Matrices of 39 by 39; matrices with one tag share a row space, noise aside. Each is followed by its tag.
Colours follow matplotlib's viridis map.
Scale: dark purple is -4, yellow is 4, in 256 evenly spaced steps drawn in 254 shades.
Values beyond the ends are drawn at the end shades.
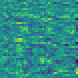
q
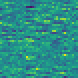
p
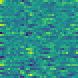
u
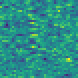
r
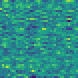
r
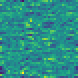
u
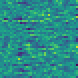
q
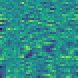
u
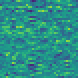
r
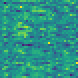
q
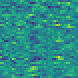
r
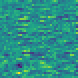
q
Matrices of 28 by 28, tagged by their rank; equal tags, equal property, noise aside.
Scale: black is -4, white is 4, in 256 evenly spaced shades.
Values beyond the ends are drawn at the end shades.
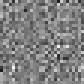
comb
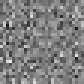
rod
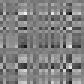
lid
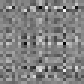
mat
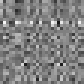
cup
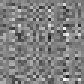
cup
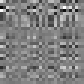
mat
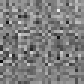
comb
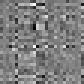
cup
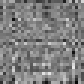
comb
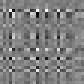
lid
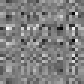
mat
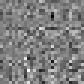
comb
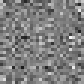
rod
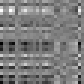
lid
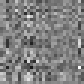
cup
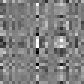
mat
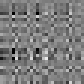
mat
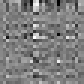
mat
